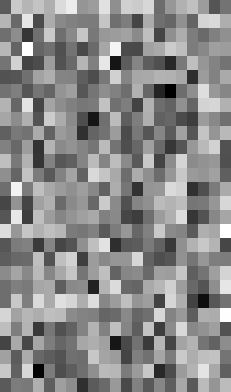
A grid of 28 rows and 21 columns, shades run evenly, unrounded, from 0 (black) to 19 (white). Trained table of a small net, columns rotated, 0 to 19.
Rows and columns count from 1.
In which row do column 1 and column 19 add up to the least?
22
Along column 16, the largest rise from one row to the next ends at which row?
6
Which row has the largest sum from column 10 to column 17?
1
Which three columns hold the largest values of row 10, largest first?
19, 21, 4
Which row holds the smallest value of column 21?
18
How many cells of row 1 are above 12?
12
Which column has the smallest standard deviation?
20
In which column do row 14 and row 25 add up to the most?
2
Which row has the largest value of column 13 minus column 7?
27
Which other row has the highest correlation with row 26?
13
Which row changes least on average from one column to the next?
23
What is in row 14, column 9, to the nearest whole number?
10
